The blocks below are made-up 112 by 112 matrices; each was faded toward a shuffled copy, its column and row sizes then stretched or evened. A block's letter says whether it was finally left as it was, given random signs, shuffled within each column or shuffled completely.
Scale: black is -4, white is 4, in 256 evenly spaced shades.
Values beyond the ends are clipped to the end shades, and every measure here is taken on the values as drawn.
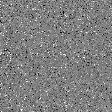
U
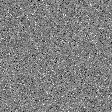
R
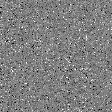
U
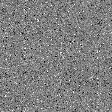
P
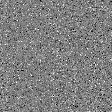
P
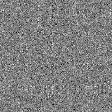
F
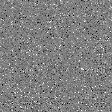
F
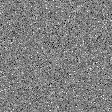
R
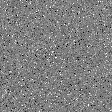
R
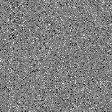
F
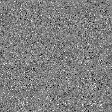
F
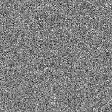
F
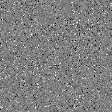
F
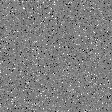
R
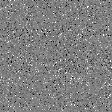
F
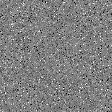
P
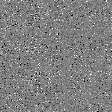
F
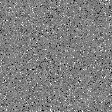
U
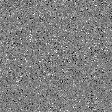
F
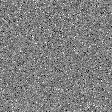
R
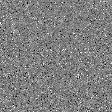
U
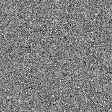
P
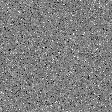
R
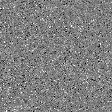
U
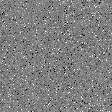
P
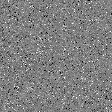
P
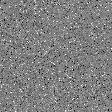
P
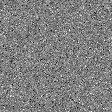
R
